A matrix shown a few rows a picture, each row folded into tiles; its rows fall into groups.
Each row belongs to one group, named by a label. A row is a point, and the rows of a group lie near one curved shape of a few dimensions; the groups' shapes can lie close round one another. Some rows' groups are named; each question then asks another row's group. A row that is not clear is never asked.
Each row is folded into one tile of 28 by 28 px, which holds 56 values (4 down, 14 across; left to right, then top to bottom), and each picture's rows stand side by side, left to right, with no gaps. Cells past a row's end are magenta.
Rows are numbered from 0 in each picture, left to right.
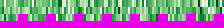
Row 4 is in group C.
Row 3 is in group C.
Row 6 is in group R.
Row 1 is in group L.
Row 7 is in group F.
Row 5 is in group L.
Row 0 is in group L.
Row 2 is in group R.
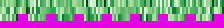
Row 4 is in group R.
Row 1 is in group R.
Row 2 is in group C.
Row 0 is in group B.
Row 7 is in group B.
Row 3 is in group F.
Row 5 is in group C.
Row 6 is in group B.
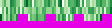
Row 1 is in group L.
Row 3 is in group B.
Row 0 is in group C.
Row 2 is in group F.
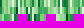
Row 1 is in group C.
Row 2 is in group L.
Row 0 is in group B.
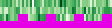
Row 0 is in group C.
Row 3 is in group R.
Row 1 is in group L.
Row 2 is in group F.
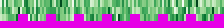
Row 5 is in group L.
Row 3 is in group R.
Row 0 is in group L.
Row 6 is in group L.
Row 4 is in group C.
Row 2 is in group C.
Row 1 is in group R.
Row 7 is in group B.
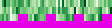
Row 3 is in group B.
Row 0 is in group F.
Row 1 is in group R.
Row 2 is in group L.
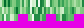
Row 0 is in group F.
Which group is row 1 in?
R
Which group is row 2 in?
C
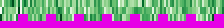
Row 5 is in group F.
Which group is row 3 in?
C
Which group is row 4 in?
R
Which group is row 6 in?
F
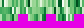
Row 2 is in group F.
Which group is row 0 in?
F
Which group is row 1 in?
B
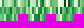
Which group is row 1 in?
R
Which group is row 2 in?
R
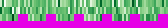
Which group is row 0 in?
F
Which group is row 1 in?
F
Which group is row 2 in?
F
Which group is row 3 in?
B
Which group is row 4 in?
F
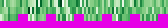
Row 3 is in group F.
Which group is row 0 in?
L
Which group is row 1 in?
R
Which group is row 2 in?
F
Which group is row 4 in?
R
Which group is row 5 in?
R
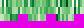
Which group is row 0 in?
L
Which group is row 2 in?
C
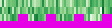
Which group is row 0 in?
F
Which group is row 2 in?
L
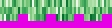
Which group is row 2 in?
C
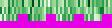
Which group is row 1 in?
C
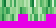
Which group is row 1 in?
F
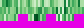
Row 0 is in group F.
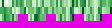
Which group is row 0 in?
F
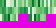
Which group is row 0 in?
R
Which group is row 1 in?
C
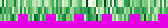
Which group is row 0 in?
F
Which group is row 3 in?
F
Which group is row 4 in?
B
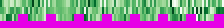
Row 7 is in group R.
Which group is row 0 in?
B
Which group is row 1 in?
C
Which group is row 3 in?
C
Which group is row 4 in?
F
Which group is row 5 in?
C
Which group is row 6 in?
F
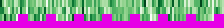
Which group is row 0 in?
L
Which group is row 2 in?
B
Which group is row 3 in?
C
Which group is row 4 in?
L
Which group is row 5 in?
F
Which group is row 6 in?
C
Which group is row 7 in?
C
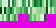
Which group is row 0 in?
R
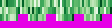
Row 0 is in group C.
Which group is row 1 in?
R
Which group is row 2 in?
L
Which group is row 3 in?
B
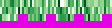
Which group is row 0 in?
C
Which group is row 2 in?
F
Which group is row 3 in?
L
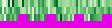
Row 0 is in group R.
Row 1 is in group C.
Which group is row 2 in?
L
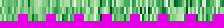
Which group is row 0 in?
F
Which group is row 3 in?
B
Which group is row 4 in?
F
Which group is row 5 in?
R
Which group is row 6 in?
C
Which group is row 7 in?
C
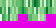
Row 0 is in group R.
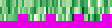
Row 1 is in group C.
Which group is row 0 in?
F
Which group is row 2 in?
B
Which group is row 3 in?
L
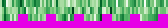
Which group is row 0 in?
F
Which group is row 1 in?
C
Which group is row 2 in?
B
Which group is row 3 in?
B
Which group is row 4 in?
L
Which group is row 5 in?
L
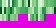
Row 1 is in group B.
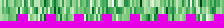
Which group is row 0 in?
L
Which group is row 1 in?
B
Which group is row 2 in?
L
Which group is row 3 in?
R
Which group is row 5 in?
B
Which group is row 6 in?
L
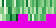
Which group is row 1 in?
F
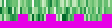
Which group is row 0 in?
F
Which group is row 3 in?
F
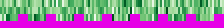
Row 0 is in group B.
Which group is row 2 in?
B
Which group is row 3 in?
F
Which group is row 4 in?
C
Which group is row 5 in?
B
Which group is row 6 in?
R
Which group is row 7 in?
C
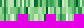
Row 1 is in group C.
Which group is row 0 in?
L
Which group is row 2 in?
F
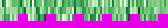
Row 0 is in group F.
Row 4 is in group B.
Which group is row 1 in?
L
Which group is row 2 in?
C
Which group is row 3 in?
B
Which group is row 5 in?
L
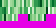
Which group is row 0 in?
L
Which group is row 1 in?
C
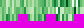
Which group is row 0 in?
R
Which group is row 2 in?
C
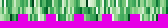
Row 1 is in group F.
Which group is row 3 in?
F
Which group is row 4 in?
L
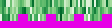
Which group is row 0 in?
R
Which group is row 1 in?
F
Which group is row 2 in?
L
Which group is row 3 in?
R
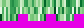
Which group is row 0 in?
C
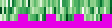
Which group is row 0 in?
R
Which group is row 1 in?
B
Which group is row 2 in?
L
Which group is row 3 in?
B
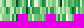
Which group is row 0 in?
B
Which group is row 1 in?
B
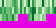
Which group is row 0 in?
F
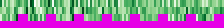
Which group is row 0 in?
B
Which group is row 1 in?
F
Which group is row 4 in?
F
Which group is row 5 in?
L
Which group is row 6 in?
B
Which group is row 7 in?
R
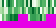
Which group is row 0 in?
L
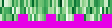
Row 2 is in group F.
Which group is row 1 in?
F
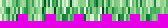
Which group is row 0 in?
B
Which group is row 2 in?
R
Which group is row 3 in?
C
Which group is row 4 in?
B
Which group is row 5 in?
R
